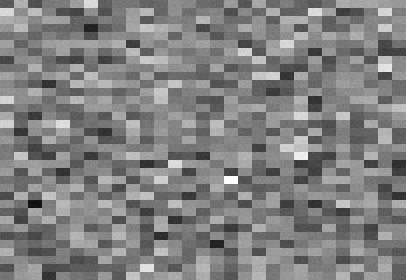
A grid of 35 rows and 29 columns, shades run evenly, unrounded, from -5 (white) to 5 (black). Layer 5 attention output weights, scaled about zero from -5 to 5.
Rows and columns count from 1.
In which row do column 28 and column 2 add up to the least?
4
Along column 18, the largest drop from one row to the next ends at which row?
7
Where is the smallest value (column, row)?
17, 23
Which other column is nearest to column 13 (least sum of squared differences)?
14
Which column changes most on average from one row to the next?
11
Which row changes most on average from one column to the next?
2
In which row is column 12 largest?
30
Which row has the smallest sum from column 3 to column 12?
13
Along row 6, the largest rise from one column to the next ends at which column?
10
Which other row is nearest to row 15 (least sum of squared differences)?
19
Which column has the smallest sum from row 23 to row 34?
26
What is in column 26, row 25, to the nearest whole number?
0
